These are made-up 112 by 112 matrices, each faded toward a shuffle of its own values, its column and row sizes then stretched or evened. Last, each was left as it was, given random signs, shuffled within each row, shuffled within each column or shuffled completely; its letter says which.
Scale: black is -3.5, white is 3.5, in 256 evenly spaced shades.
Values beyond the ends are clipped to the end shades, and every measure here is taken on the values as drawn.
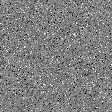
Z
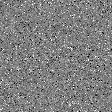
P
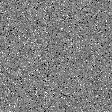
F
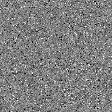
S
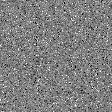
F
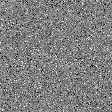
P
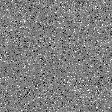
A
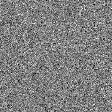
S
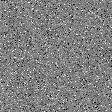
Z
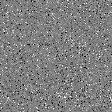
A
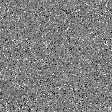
P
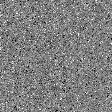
F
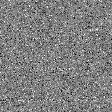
P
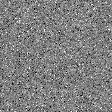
F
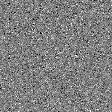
A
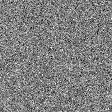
Z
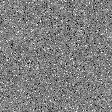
Z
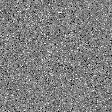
F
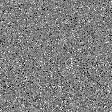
P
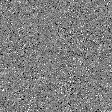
F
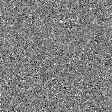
P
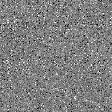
S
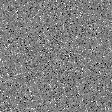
F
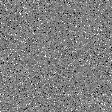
A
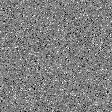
Z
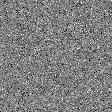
Z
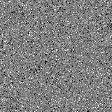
S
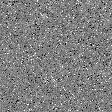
Z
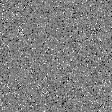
F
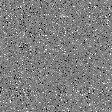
A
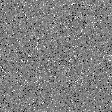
A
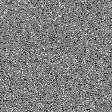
A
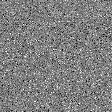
P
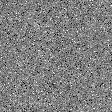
Z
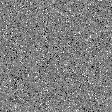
F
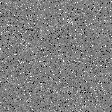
A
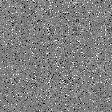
S
